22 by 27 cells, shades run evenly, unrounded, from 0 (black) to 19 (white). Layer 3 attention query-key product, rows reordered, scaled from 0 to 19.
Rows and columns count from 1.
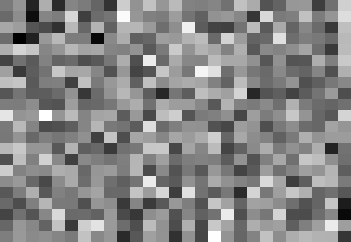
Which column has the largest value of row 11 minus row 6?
1
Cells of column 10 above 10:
9
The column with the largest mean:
17
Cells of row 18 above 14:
5
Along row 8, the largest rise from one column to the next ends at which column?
7
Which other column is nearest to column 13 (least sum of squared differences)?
23
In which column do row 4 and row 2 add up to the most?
10
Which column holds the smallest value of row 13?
8
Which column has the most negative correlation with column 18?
2
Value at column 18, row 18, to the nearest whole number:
9
